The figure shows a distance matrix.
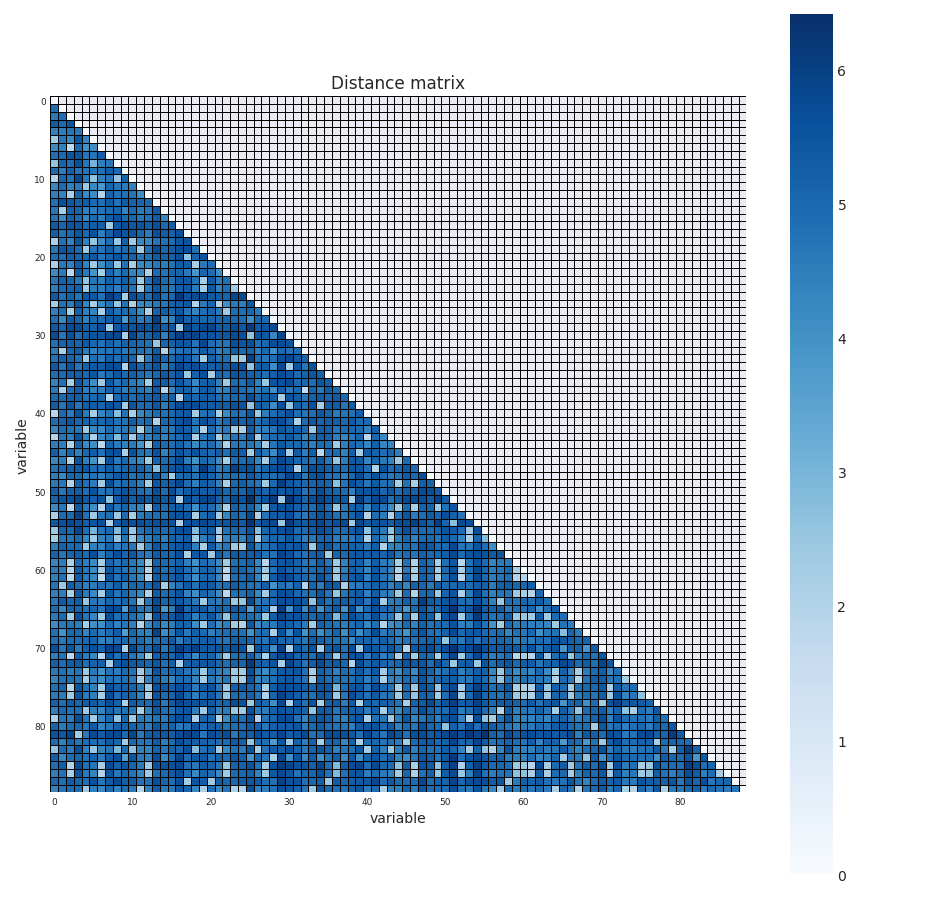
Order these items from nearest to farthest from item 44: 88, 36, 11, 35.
36, 11, 88, 35
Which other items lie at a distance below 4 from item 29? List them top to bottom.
7, 16, 38, 51, 54, 72
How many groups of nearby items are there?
12
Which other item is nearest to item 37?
32
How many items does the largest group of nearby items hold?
20
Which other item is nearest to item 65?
28
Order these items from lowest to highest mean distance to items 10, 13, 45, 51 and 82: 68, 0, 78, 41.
0, 41, 68, 78
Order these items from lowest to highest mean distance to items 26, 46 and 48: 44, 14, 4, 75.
44, 75, 4, 14
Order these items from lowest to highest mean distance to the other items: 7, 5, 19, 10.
5, 10, 19, 7
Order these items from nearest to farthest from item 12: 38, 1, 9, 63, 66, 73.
63, 66, 73, 1, 9, 38
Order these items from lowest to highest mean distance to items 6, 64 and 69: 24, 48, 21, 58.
24, 21, 58, 48
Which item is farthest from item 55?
81
